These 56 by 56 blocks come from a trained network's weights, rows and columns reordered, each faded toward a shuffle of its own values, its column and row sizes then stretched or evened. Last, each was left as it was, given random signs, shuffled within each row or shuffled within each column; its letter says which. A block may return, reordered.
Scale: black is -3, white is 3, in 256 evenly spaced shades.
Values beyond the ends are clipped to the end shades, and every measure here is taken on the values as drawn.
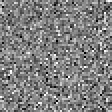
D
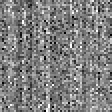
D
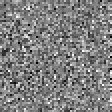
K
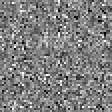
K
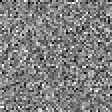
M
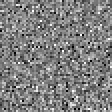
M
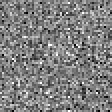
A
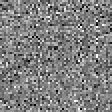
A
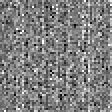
D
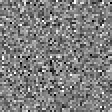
K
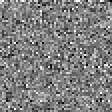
M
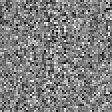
D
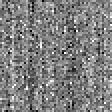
D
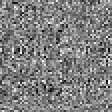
A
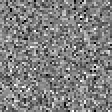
D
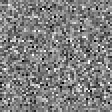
M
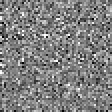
K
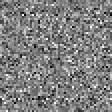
M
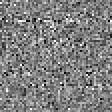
M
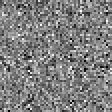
K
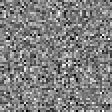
A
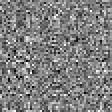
A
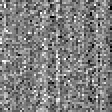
D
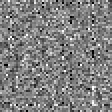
K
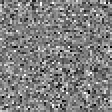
M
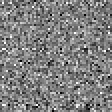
M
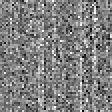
D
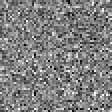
A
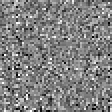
K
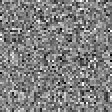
A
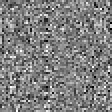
A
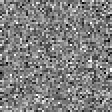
D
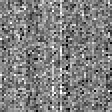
D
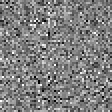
A
